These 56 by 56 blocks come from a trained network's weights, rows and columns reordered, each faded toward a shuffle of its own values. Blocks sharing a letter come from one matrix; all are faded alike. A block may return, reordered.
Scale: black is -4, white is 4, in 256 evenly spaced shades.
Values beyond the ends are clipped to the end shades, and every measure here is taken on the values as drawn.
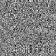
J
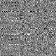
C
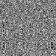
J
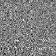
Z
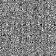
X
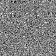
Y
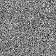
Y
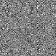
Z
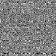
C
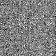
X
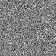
Y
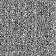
X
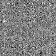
X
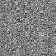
J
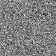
Y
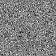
Y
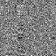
J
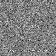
Y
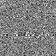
Y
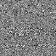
Y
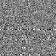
Z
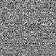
C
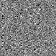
Z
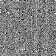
X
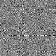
Z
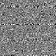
C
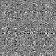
C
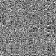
J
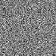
J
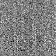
X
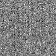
X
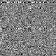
Z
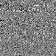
Y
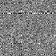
Z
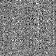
X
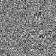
J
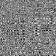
C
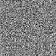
J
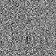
J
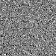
Y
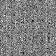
X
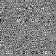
Z
